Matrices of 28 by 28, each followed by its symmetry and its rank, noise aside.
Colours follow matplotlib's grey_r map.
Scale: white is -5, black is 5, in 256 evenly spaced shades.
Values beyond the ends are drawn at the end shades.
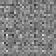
no symmetry, rank six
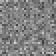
no symmetry, rank six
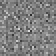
no symmetry, rank eight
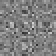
antisymmetric, rank four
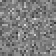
symmetric, rank eight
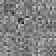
symmetric, rank six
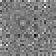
symmetric, rank six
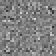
no symmetry, rank eight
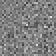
no symmetry, rank six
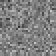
no symmetry, rank six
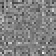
no symmetry, rank six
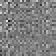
no symmetry, rank four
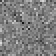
symmetric, rank six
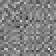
symmetric, rank four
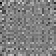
no symmetry, rank four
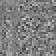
antisymmetric, rank eight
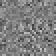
antisymmetric, rank four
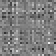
antisymmetric, rank four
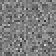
no symmetry, rank eight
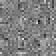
no symmetry, rank six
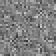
antisymmetric, rank eight
